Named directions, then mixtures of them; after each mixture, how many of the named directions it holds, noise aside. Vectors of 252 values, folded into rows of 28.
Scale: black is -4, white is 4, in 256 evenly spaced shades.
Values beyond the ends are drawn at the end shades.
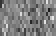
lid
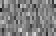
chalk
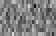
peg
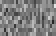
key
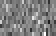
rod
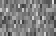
four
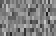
two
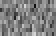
four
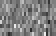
one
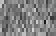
two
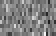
one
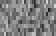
four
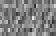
three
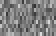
two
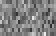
three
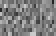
two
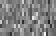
one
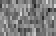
three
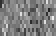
one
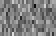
one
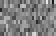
three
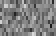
three
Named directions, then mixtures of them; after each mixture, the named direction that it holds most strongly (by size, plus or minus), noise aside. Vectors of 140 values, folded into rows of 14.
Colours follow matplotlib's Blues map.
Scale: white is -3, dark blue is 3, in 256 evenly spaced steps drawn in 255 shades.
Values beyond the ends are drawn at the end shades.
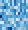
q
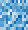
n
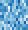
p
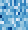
q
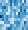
q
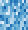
q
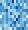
n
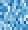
p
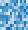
n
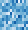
n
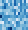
q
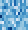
q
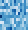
q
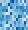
n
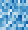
n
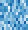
p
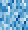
p
